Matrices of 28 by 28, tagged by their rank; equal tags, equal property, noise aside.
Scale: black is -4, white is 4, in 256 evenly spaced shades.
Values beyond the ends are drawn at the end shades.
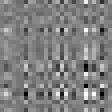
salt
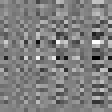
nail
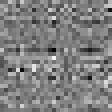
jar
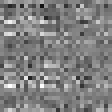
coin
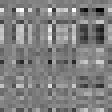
salt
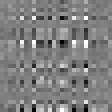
salt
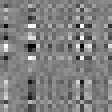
salt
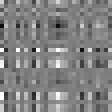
salt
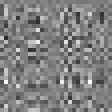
jar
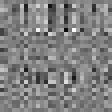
nail
